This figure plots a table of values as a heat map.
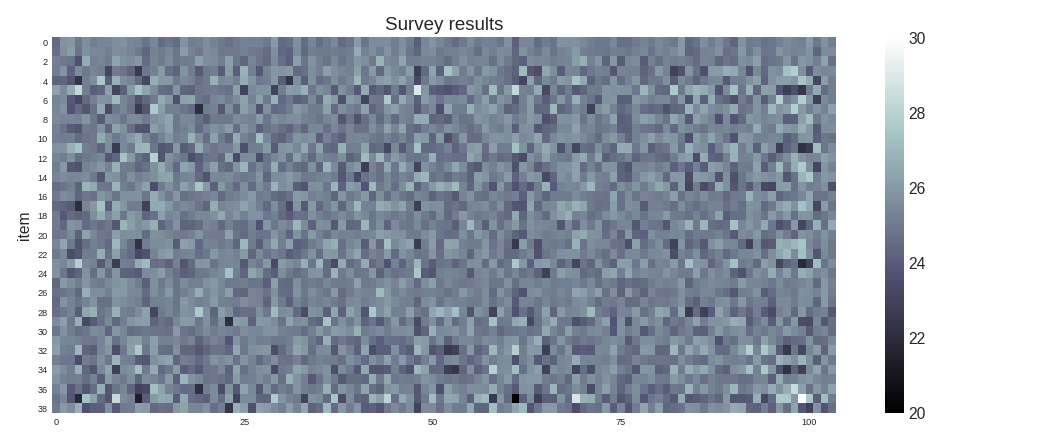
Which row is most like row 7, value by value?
36
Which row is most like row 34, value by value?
32
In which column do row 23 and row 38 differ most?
48
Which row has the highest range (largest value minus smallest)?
37
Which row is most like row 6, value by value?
13
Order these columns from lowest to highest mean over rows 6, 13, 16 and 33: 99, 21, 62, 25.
62, 21, 25, 99
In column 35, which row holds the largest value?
23
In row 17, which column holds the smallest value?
3
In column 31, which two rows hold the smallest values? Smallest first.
4, 17
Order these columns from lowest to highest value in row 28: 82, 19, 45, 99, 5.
82, 45, 99, 5, 19
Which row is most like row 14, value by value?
8
